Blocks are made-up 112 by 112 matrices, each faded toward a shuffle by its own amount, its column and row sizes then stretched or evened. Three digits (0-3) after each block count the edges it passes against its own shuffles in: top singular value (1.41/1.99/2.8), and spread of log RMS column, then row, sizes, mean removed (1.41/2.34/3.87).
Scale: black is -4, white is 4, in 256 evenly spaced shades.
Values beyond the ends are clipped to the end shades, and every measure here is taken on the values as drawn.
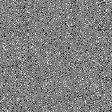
1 1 0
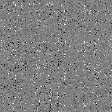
1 2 1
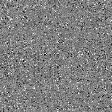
1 1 1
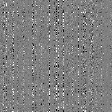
1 3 1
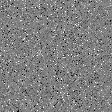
0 1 0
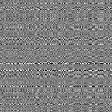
3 1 3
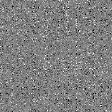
1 2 1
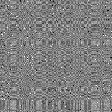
3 0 0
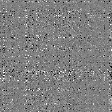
1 2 2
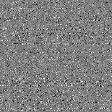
0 0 2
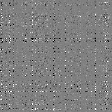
1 2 2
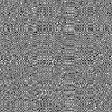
3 0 2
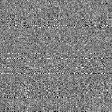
2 1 2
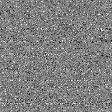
1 0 2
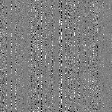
1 3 0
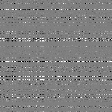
3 1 3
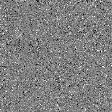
0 1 1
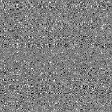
2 1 2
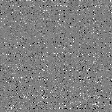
1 1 2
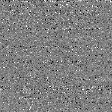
0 1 2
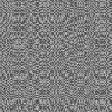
3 2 0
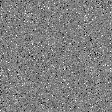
0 1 0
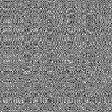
3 0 2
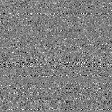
2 0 2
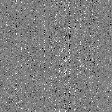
0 2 0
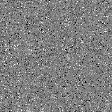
1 1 1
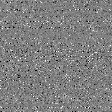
1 0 2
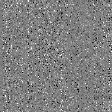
1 2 0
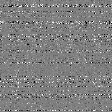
1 1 3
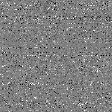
0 1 2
